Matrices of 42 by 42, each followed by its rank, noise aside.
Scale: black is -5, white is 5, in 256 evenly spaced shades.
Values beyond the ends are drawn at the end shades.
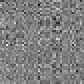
four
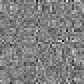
five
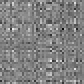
three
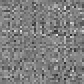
four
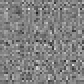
five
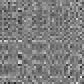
four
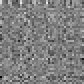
four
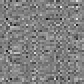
four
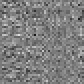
six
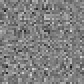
six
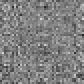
four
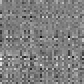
three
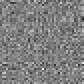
six
